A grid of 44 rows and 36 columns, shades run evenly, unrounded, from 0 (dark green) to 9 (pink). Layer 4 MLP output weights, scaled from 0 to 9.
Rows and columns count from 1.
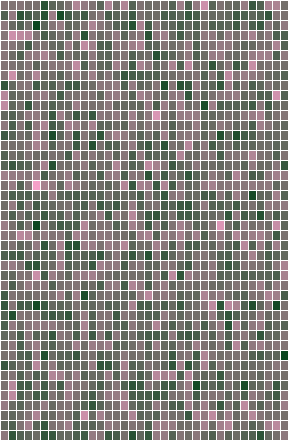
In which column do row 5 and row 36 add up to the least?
36
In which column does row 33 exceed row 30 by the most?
11
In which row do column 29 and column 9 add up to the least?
32
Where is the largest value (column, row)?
5, 19
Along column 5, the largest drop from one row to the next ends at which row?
20
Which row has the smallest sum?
2
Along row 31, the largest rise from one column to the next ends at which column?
29
